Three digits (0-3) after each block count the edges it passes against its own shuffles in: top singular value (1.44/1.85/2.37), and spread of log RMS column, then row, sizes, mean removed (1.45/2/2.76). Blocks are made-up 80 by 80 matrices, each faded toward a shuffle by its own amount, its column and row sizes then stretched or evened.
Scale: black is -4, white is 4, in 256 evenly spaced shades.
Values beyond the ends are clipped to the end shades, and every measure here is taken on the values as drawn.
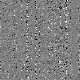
1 3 0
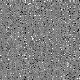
2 2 0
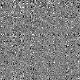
0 3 2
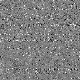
1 0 2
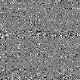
0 2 3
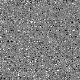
0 0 2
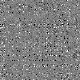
0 2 2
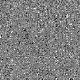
2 1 0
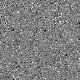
0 2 1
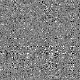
2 2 2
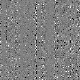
2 3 1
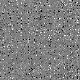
0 2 1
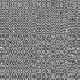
3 0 0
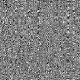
2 2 0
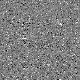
0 1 1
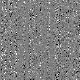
0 3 0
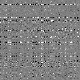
3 2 3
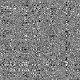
2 2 2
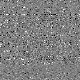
1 1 2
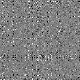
2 2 2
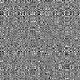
3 1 3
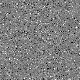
1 0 1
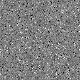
0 1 0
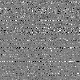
1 0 3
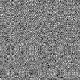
3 0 0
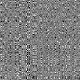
3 3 1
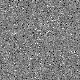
0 1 0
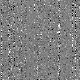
1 3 0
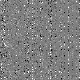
0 3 0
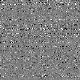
0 1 3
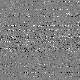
0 1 3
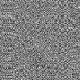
3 1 0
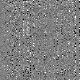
1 3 1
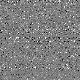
1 0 2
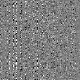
2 3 0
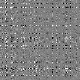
2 3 3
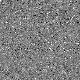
0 0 1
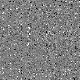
0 2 1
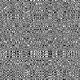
3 0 3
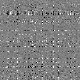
2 2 3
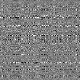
3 1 3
